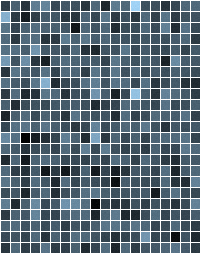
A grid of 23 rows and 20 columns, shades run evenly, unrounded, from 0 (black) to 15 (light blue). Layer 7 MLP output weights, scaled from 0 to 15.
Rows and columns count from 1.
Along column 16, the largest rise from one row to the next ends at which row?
19
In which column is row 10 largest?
17
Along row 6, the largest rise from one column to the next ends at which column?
18
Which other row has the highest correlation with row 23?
11
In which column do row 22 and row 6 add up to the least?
5
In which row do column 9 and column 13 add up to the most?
8
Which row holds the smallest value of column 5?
16
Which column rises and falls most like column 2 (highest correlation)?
10
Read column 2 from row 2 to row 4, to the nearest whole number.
4 5 4
